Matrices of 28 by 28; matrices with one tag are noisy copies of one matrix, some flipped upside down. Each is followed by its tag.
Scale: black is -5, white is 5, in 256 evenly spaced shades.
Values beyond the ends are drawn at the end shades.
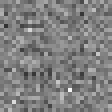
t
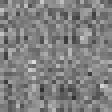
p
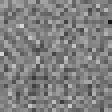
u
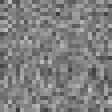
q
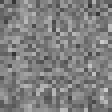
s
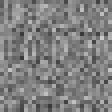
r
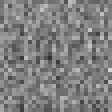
r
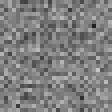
t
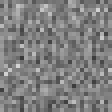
r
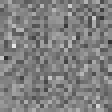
u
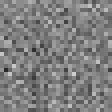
u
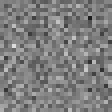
u
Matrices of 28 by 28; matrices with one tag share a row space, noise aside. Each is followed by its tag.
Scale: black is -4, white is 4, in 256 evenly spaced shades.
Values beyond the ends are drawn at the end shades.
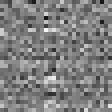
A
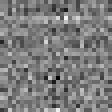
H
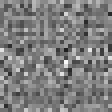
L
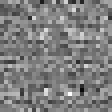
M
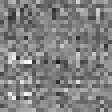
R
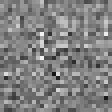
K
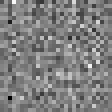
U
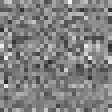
L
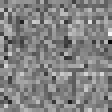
L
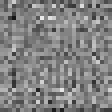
U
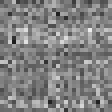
H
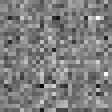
K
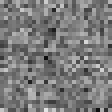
A
